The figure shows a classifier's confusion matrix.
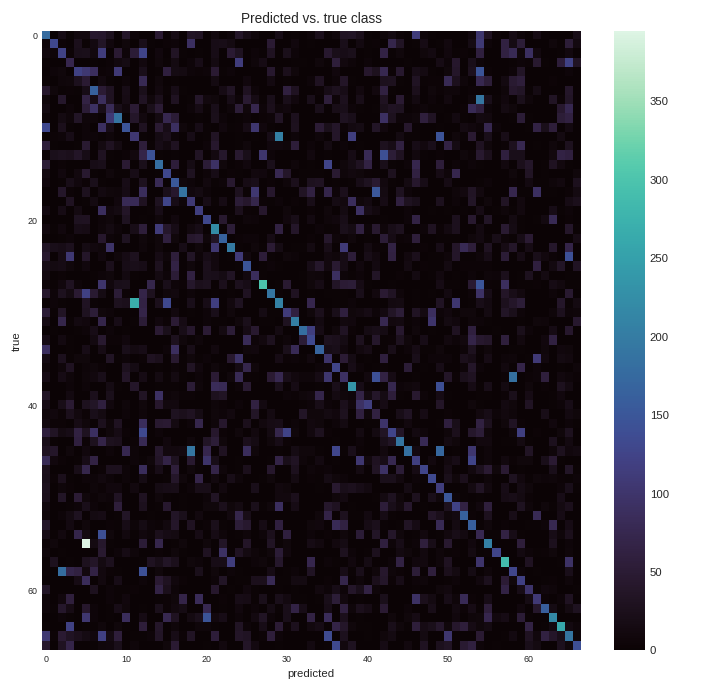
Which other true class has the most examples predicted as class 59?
43
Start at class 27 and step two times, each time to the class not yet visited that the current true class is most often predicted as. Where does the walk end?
7
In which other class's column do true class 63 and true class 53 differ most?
20
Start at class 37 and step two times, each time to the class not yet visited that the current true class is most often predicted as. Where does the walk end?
2
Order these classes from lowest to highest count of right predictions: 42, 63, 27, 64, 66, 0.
42, 66, 0, 63, 64, 27
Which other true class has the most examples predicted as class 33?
32
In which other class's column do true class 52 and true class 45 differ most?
18
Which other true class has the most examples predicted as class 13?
27
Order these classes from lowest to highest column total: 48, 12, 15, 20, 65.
48, 20, 15, 65, 12
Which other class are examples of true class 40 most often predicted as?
39
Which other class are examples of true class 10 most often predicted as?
0
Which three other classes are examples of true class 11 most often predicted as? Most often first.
29, 49, 38
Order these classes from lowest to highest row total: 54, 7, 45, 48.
48, 54, 7, 45
